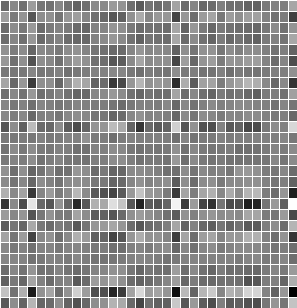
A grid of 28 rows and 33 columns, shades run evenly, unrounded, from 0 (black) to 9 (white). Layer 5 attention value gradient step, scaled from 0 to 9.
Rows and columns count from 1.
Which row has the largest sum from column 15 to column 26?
27
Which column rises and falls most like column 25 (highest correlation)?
32
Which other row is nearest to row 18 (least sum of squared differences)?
22
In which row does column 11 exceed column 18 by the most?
19
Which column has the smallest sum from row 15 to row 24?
33
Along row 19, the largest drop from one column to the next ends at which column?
21
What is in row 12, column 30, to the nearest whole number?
4
